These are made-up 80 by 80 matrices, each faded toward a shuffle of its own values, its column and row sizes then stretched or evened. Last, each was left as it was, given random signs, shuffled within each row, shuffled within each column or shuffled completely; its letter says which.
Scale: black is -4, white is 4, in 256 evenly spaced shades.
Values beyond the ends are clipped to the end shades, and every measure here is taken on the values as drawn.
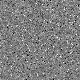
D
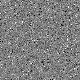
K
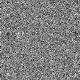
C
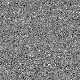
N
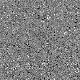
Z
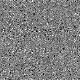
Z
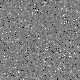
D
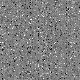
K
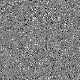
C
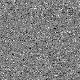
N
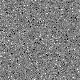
D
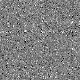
Z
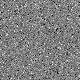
D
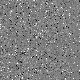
K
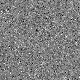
D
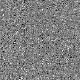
C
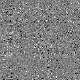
C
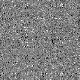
C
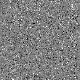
K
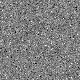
D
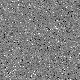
D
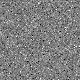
D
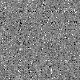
Z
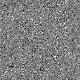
K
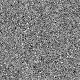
D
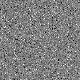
K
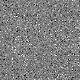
C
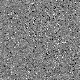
K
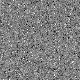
K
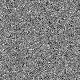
D
